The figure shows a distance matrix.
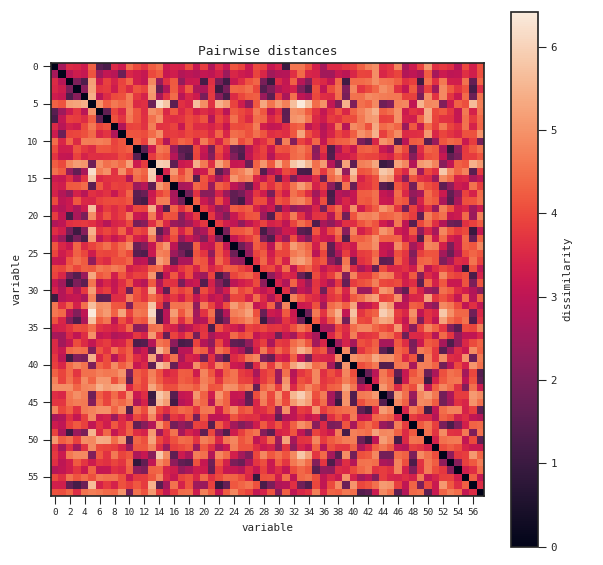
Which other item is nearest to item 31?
0
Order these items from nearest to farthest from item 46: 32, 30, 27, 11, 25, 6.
30, 32, 27, 25, 11, 6
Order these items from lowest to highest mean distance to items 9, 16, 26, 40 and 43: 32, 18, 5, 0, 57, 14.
5, 18, 0, 57, 32, 14
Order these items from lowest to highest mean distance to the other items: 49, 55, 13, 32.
49, 55, 32, 13
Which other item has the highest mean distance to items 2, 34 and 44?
43
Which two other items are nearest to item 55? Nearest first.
27, 43
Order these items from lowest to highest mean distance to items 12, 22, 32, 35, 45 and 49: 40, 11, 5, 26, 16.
11, 16, 26, 40, 5
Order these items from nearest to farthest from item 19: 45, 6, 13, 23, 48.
23, 6, 48, 45, 13
